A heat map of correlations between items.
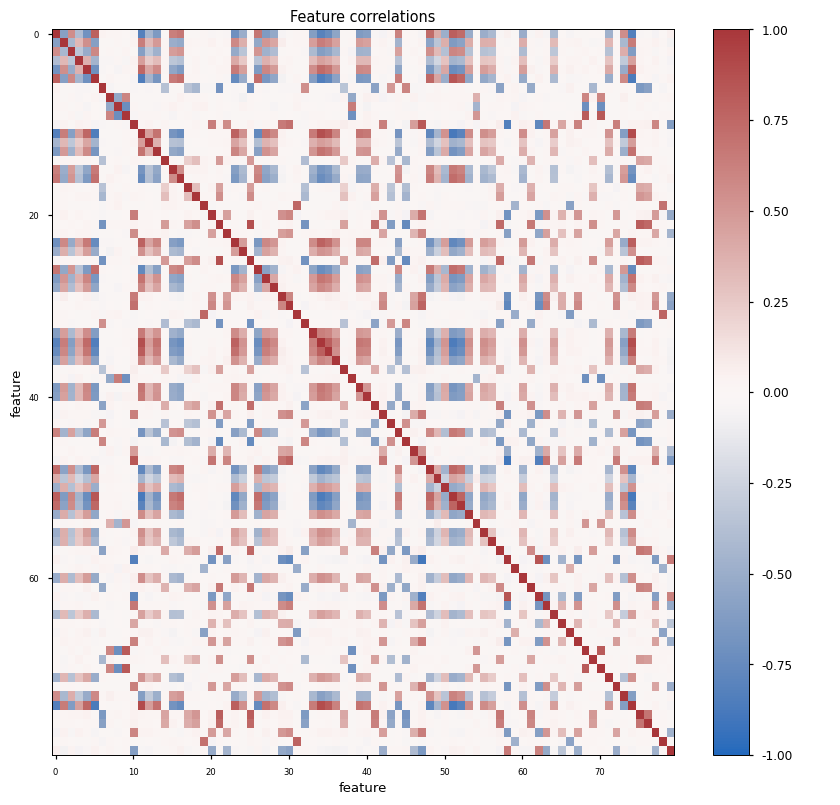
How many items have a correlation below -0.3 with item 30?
3
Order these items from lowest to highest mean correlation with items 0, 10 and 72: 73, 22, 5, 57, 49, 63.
57, 49, 73, 5, 22, 63
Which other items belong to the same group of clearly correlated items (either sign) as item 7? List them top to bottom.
8, 9, 38, 54, 68, 70
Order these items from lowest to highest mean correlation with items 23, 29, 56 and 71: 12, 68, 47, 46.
68, 46, 47, 12
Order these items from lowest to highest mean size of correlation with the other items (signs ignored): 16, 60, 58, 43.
43, 58, 60, 16
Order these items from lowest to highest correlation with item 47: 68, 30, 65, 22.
68, 65, 22, 30
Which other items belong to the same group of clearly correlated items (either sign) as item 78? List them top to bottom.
19, 31, 59, 66
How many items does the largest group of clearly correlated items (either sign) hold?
36
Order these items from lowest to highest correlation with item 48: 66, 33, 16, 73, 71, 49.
33, 71, 66, 49, 73, 16
